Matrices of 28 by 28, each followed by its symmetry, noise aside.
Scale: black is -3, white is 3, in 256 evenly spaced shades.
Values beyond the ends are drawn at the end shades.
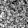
antisymmetric.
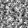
same after a half turn.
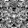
mirrored left to right.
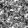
same after a half turn.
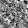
symmetric across the other diagonal.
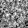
no symmetry.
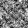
same after a half turn.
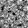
symmetric across the other diagonal.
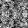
mirrored top to bottom.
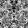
mirrored left to right.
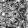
mirrored top to bottom.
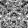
mirrored left to right.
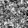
no symmetry.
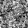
same after a half turn.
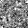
symmetric.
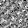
symmetric.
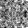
mirrored top to bottom.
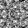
mirrored top to bottom.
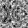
mirrored top to bottom.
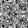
mirrored top to bottom.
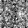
mirrored top to bottom.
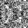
mirrored top to bottom.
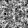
mirrored top to bottom.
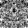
mirrored left to right.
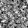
same after a half turn.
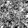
antisymmetric.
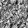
same after a half turn.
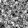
symmetric across the other diagonal.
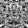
mirrored left to right.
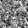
antisymmetric.
